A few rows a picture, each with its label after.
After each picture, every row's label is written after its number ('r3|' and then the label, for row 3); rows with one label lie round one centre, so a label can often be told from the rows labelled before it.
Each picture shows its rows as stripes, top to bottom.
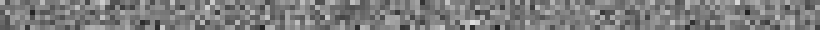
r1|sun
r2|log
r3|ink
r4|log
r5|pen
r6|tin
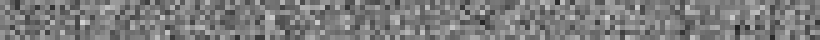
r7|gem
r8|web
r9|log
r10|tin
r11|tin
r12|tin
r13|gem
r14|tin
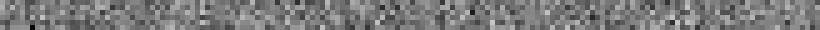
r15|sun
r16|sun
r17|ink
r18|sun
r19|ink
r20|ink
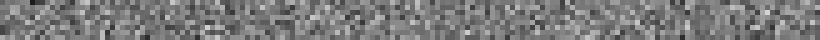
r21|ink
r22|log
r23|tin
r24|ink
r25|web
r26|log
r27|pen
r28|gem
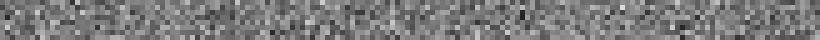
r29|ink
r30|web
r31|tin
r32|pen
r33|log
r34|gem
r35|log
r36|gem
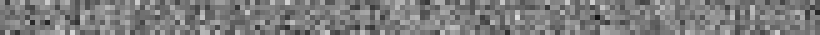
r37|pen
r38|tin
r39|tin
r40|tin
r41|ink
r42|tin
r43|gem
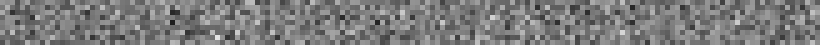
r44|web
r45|gem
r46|gem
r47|ink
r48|gem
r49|pen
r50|sun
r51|log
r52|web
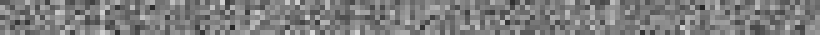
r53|ink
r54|sun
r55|gem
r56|log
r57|gem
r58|pen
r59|sun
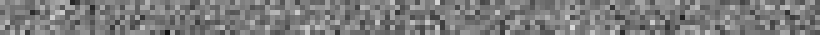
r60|ink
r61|tin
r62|ink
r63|gem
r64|web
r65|log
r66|log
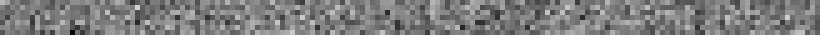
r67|gem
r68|pen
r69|sun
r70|pen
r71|ink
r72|ink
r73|ink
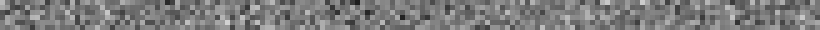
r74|tin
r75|gem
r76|log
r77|tin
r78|gem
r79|ink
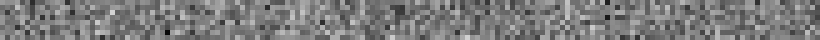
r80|ink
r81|ink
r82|ink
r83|ink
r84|sun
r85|web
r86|sun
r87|pen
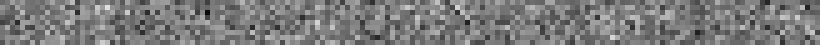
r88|pen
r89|sun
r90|pen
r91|tin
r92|web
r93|log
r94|web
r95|ink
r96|sun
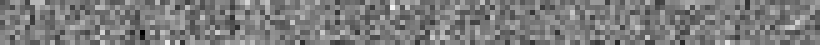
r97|log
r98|log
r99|ink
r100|ink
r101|ink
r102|tin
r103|gem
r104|pen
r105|gem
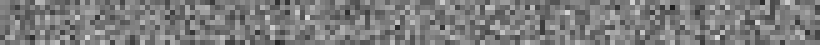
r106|tin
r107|web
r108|web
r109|log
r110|log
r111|ink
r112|tin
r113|ink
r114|log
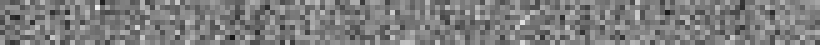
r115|web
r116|sun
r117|web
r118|web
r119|web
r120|tin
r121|web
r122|log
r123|web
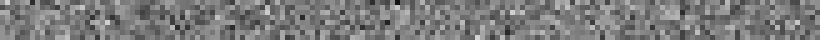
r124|ink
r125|tin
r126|gem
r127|gem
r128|sun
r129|log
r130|gem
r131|gem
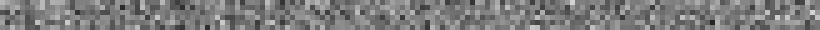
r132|log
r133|log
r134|web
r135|log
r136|tin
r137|pen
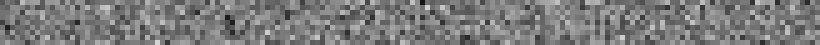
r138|pen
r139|sun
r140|tin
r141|log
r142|ink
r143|pen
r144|log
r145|web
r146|sun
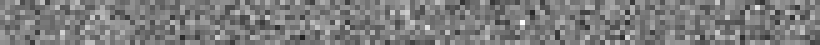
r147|gem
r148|log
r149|sun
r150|gem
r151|web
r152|web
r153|sun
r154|gem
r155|tin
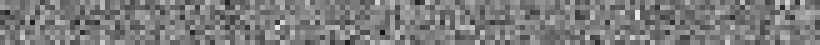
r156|log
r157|gem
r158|web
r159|web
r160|ink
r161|pen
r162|log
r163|tin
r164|gem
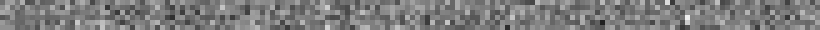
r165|ink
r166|gem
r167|gem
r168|log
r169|sun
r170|gem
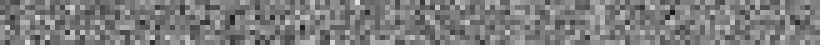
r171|web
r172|pen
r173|web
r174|log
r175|pen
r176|gem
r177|tin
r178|web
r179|web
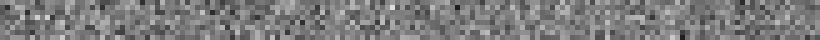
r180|pen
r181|pen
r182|pen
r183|tin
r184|gem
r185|log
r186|gem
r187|gem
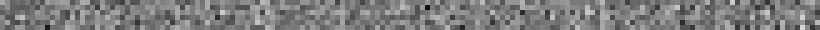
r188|log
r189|gem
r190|tin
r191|tin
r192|gem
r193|tin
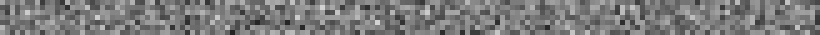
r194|pen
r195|web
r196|web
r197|sun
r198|tin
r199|gem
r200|ink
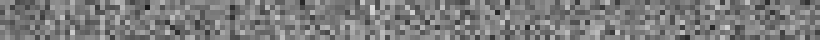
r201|gem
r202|gem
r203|web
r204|ink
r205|pen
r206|gem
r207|pen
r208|gem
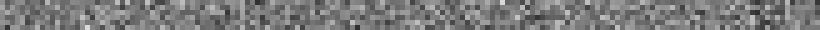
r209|pen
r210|sun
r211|gem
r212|tin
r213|sun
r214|tin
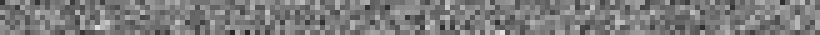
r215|ink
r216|web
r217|log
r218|tin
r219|sun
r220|sun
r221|pen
